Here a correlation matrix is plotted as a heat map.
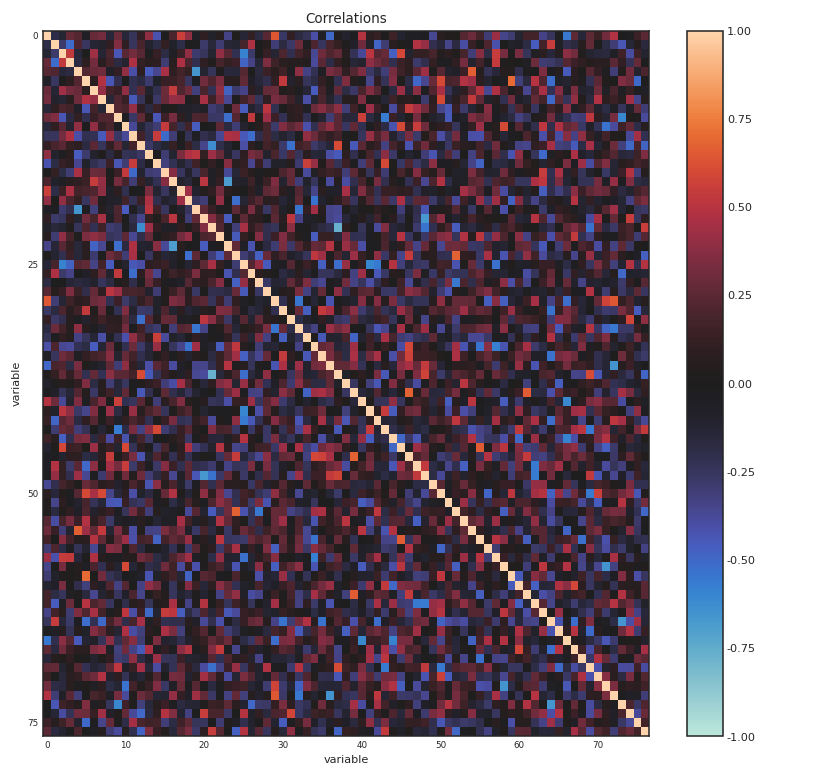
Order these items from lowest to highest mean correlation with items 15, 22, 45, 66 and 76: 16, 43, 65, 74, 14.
14, 16, 43, 74, 65
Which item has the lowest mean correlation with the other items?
64
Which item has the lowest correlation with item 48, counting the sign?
20
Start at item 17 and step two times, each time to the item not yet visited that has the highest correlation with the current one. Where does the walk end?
29
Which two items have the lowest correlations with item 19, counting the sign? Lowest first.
4, 32
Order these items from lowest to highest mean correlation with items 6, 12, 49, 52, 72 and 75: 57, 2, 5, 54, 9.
5, 54, 9, 2, 57
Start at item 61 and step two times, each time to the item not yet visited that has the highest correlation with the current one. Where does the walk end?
46
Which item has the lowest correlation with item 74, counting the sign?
12
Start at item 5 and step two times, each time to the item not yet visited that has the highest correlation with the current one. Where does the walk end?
50
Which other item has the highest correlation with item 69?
37
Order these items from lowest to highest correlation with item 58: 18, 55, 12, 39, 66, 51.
39, 12, 18, 51, 55, 66
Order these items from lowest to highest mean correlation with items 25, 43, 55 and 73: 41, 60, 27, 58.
41, 58, 27, 60
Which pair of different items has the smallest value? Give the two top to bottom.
21, 37
